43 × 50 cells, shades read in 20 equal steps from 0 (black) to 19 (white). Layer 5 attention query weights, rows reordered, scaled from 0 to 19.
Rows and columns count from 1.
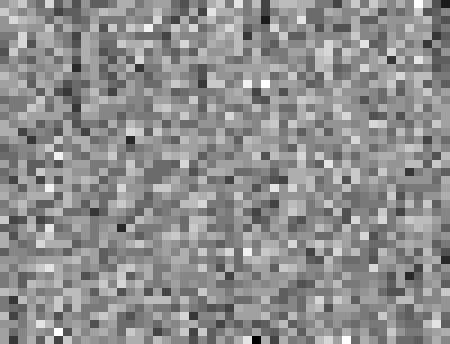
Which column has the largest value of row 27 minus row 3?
30
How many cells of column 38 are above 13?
9
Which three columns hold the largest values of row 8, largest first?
47, 16, 37
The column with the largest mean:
6
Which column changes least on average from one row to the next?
41
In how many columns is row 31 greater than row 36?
27
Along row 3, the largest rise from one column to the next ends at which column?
31
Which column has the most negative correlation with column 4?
25
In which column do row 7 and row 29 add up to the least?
14
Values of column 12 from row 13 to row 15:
14 10 10
